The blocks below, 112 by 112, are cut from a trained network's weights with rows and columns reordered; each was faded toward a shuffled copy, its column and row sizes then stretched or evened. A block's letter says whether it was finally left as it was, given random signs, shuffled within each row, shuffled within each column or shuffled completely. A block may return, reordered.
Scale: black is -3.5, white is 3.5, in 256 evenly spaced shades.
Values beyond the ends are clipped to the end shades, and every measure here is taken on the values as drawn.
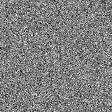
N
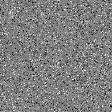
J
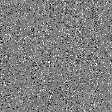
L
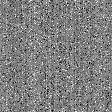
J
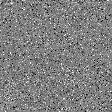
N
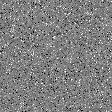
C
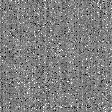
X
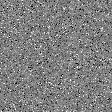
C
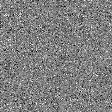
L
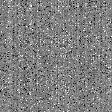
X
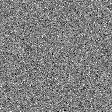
C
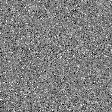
N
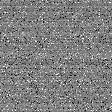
N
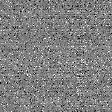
X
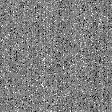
J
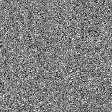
X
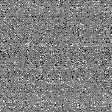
X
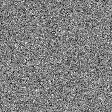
C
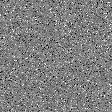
C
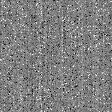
J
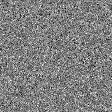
N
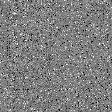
L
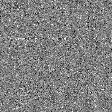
L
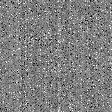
J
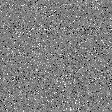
N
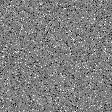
C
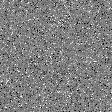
C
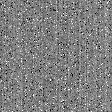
J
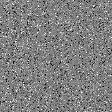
J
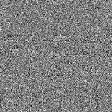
X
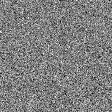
N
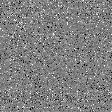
L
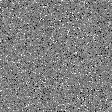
C
